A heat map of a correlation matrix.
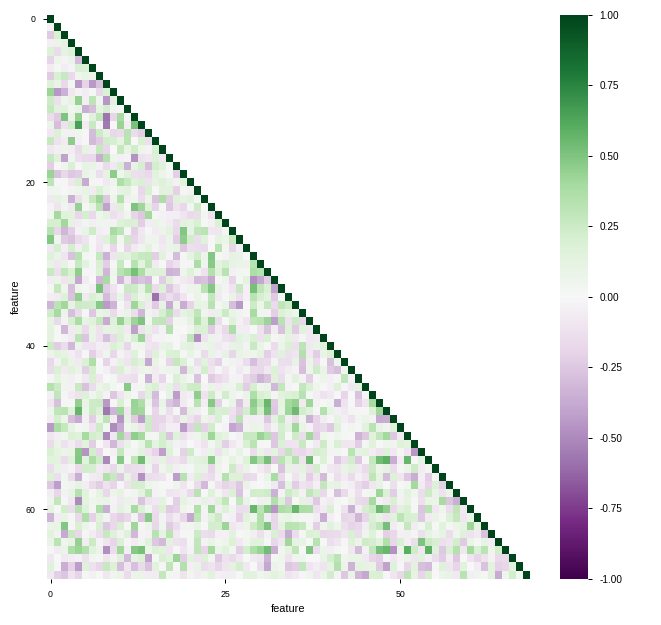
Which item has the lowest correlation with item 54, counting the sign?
8
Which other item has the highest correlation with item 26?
19
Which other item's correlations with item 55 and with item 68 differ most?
64
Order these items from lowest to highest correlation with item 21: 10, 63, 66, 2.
66, 2, 10, 63
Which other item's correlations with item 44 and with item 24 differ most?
14
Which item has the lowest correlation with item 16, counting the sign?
53
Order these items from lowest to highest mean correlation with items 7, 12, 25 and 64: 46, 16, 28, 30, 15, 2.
15, 28, 16, 46, 30, 2
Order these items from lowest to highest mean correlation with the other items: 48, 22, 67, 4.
67, 22, 4, 48
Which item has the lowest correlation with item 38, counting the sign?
12
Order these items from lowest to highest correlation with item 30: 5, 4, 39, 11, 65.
39, 11, 5, 4, 65
